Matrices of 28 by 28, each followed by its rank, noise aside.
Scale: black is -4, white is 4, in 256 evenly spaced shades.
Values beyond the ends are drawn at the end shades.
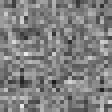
six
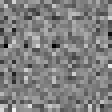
four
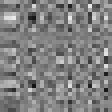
two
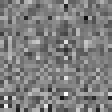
six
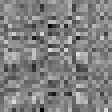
four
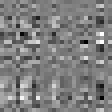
three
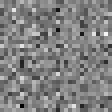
six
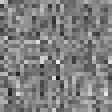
six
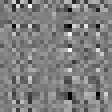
two
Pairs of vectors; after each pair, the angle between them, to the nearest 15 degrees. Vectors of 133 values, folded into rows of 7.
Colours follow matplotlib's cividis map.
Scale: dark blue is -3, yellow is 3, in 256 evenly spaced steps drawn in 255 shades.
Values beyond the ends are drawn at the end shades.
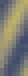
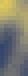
90 degrees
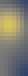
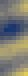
135 degrees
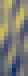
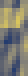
45 degrees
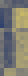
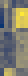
30 degrees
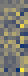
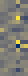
105 degrees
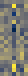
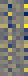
75 degrees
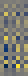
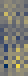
30 degrees
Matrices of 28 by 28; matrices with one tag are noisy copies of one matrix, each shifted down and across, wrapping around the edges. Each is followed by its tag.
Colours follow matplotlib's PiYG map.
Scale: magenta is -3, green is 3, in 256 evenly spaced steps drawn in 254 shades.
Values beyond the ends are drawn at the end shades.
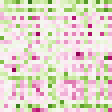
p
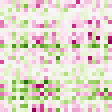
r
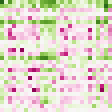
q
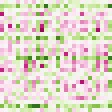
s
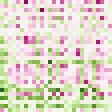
p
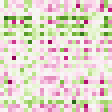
p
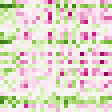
q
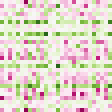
s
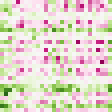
q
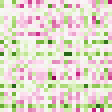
s
